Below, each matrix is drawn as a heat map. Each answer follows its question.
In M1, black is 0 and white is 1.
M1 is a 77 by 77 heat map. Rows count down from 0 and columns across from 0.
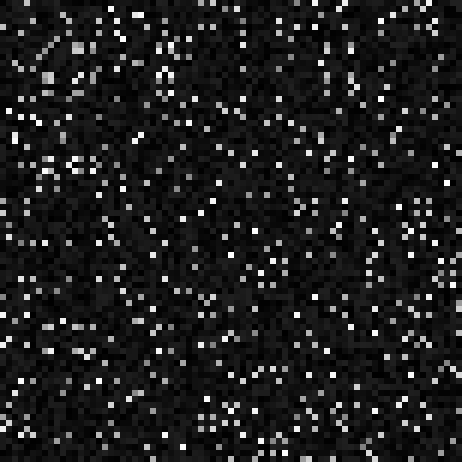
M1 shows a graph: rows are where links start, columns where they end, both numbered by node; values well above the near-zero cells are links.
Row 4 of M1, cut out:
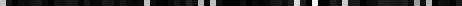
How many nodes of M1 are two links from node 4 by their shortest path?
6
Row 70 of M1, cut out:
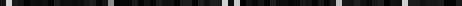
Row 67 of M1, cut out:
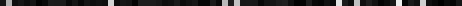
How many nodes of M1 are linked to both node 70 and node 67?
5
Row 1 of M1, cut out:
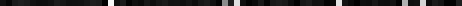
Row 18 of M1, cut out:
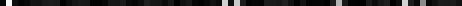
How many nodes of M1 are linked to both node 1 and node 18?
5
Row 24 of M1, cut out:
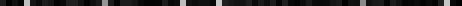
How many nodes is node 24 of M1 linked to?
6
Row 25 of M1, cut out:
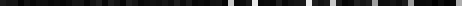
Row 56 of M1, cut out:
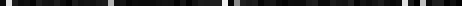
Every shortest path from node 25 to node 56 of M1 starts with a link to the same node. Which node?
node 76
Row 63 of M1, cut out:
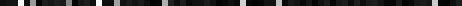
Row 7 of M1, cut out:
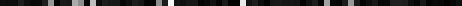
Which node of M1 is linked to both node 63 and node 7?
node 40
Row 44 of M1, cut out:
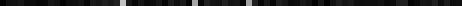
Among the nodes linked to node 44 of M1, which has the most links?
node 20
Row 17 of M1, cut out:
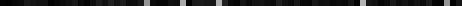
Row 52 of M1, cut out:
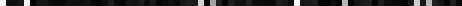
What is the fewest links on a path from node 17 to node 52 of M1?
3
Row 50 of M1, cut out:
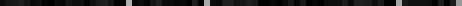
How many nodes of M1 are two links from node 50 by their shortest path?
8
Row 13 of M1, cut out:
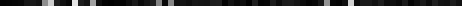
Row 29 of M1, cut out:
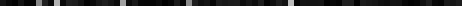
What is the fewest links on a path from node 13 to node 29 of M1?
7
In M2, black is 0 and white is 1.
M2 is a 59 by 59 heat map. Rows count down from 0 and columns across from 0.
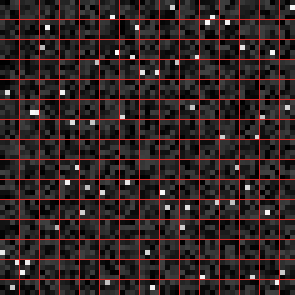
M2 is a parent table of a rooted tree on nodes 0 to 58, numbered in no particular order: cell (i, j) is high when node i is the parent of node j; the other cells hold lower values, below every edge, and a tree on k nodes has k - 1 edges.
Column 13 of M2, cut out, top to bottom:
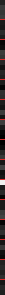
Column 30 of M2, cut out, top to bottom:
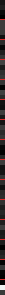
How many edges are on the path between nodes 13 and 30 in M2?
8
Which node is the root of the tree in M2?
10
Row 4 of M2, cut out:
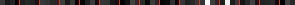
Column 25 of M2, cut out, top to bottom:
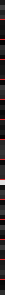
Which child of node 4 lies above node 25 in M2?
45
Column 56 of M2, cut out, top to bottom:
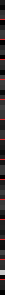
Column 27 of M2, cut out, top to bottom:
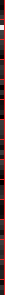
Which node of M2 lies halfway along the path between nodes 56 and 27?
23
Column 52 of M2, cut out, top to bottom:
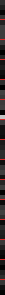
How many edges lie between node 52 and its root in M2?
2
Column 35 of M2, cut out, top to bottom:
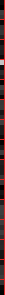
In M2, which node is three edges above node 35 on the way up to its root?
24
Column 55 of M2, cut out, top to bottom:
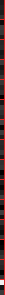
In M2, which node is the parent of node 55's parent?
54
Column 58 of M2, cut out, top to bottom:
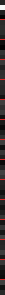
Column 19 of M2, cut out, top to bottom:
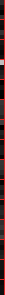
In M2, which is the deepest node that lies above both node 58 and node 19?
18
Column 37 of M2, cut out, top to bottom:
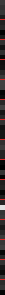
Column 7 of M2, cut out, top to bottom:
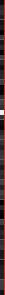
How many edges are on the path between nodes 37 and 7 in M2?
9
